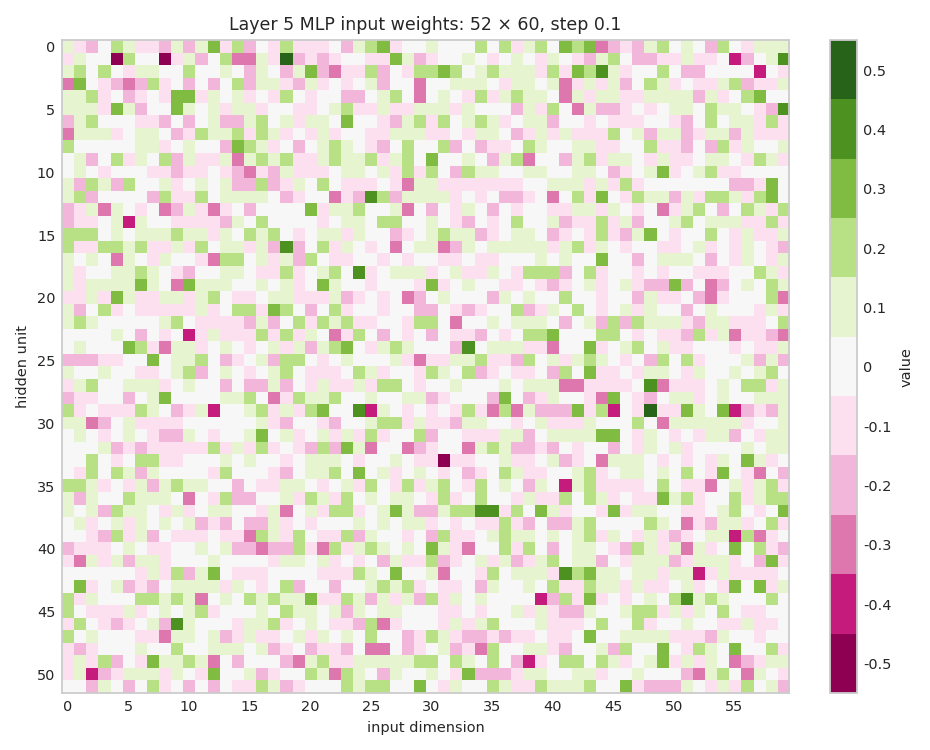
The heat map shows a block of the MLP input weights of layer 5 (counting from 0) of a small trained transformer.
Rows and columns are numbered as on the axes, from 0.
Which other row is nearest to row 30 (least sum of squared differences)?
45
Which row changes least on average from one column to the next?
30
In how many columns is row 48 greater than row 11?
23
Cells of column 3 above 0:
10
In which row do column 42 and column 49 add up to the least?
27
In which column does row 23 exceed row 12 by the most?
40
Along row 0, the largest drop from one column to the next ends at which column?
44
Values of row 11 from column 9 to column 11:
-0.1 0 0.1
